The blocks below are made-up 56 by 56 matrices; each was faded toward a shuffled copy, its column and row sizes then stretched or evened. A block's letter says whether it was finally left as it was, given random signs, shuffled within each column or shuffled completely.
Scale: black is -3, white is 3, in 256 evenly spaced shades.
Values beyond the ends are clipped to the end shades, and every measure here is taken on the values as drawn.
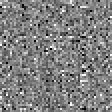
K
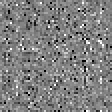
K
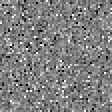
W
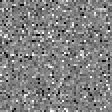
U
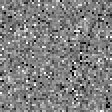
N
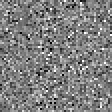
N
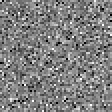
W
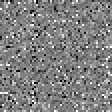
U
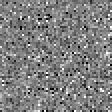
U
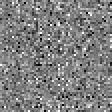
U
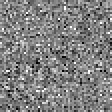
U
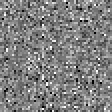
N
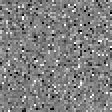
N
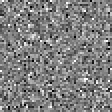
K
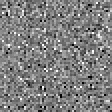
K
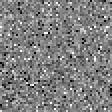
W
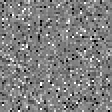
N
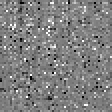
K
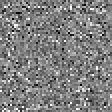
K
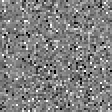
N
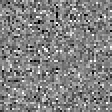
U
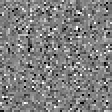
U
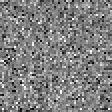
W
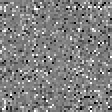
U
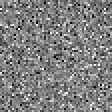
W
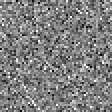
W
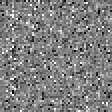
N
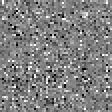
U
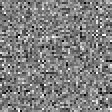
K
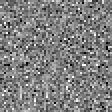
N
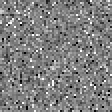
W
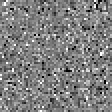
U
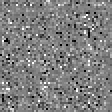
U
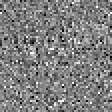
K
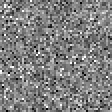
W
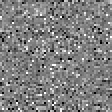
K
